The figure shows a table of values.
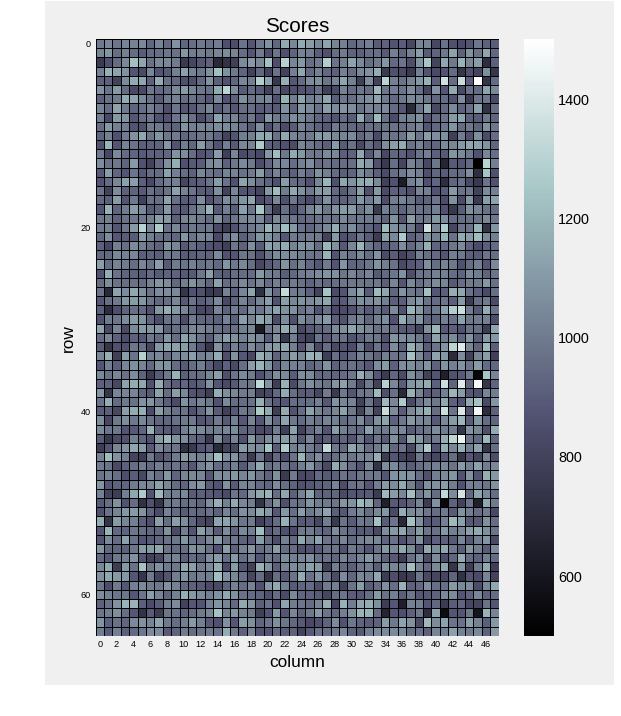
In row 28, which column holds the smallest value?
44
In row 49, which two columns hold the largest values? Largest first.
43, 41
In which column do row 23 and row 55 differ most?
36
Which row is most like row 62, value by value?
50
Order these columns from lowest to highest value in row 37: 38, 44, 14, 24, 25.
14, 44, 24, 25, 38
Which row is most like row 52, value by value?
38
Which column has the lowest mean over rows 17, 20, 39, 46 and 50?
33
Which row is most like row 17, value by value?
47
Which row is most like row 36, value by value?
13
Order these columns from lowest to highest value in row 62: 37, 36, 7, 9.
7, 36, 37, 9
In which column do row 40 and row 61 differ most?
45
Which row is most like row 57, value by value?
34
